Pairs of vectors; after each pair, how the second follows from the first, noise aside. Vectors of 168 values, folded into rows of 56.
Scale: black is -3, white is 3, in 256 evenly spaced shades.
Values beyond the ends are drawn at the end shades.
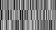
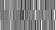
reversed, negated, partly zeroed.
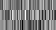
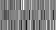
wrapped around, negated, partly zeroed.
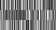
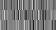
wrapped around, negated, partly zeroed.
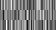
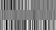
negated, partly zeroed.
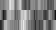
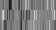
negated, partly zeroed.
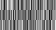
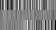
negated, partly zeroed.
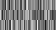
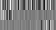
reversed, negated, partly zeroed.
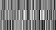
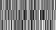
negated.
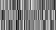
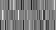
negated, partly zeroed.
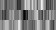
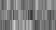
reversed, shrunk.
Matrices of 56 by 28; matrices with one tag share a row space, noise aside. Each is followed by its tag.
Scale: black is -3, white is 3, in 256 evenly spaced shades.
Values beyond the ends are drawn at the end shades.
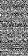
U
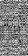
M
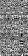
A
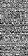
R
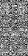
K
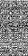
K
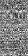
M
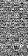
A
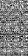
A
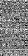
R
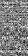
M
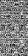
A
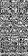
K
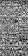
M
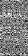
R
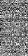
R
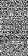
U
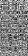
K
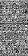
R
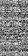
M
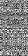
U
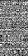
R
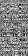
M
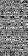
A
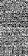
R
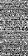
R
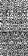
U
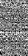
R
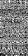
R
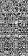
M
